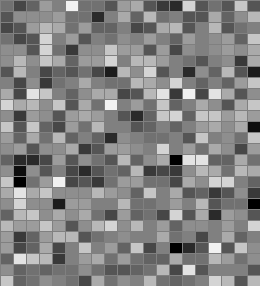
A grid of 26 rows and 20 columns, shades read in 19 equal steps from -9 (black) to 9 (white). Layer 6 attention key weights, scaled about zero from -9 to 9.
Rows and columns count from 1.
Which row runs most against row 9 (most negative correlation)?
20
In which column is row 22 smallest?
2
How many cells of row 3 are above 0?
7
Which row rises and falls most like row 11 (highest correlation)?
3
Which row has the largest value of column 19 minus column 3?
15
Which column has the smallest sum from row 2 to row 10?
6
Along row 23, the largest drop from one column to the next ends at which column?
18
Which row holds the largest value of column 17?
23
